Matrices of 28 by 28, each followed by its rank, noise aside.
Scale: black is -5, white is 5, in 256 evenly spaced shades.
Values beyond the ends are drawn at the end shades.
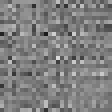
three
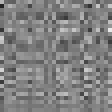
two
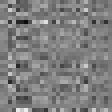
two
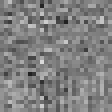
four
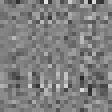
four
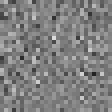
six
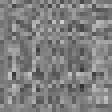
three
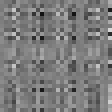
two
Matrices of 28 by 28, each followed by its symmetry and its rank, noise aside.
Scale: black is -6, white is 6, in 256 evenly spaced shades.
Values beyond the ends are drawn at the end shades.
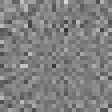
no symmetry, rank four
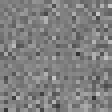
antisymmetric, rank six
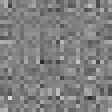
no symmetry, rank four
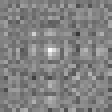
symmetric, rank three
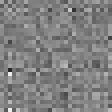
no symmetry, rank four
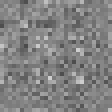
symmetric, rank six
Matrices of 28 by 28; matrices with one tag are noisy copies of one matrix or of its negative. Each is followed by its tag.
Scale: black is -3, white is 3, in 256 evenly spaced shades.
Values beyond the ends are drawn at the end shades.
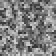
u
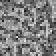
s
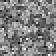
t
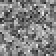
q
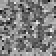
u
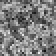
q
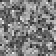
t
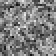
q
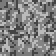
u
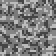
s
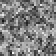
q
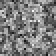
u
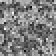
q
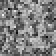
u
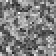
q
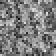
u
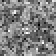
t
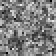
t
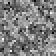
q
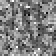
u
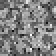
u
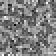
s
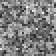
t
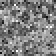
t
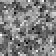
q
